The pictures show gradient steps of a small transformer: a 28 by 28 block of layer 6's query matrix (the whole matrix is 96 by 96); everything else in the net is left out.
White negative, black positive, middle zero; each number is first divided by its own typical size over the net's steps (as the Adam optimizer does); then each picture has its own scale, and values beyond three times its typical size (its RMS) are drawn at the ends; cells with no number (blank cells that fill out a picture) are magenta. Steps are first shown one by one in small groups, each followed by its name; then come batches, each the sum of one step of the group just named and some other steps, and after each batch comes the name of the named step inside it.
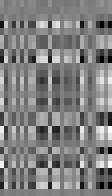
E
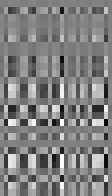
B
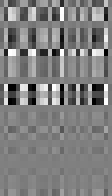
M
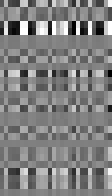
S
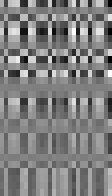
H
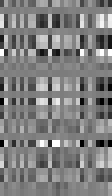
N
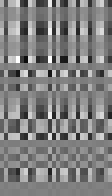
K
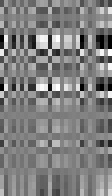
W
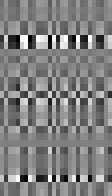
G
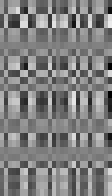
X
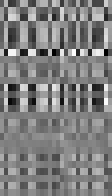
M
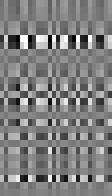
G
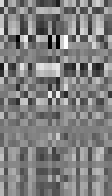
G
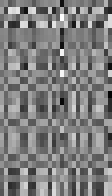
X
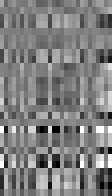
E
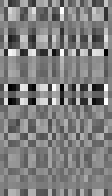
M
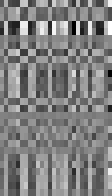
S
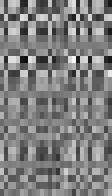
H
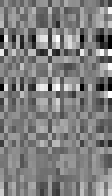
W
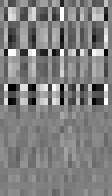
M
